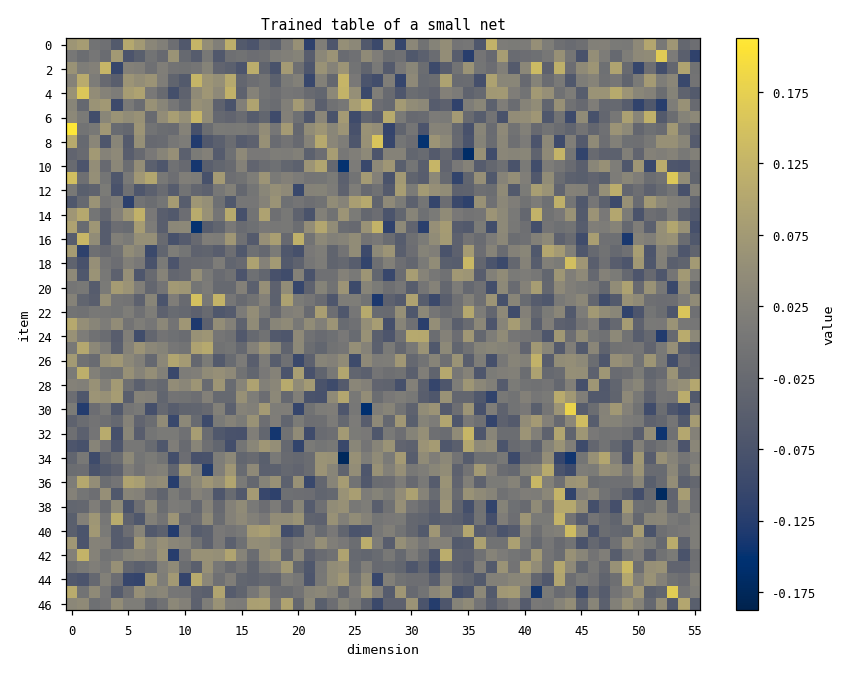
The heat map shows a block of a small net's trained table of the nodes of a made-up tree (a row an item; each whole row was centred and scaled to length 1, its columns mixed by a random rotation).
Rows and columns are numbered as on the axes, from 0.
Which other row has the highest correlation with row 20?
26
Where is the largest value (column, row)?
0, 7
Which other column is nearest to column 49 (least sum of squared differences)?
39
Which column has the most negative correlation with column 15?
37
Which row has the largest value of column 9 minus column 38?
6
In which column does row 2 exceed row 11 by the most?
41
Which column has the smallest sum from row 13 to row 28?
28
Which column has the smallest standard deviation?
40
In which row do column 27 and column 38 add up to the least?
21
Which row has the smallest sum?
10
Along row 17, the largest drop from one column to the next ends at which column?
1
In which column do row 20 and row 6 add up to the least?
25
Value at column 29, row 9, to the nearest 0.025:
0.025
